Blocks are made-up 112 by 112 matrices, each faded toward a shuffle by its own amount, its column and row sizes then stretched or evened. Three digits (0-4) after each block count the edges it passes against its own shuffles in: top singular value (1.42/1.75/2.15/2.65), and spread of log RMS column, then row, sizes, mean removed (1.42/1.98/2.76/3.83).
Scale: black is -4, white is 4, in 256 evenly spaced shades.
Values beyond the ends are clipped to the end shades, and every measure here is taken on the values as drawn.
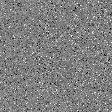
0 1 0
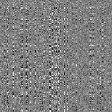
4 4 2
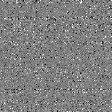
1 1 3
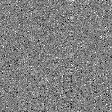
2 1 0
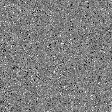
0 1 0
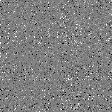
1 2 2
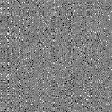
4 2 0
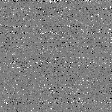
0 1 3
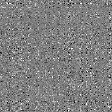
1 3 3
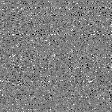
2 1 3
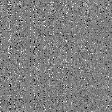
0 3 1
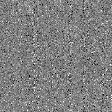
2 2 0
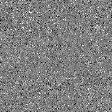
0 2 2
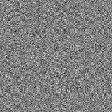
4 1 0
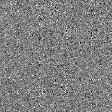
1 2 1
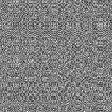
4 0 1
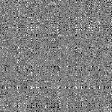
3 3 3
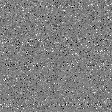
0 0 2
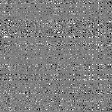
1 3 4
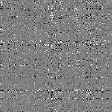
3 3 3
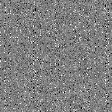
1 3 0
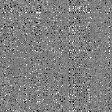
3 3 2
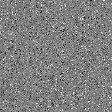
0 2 0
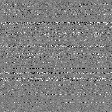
2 0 4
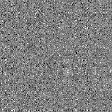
3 2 1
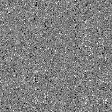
1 2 0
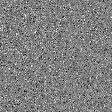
0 1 0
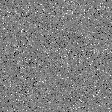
1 0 0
